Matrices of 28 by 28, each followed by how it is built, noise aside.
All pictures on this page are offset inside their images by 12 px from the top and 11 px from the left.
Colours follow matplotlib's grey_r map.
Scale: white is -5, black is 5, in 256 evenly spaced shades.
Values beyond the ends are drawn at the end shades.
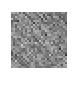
Toeplitz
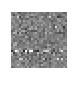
uneven rows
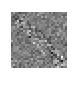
banded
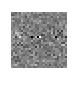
uneven rows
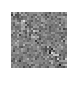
banded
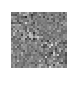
block diagonal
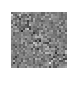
block diagonal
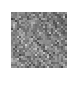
Toeplitz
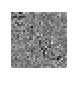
block diagonal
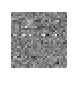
uneven rows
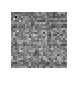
blocks
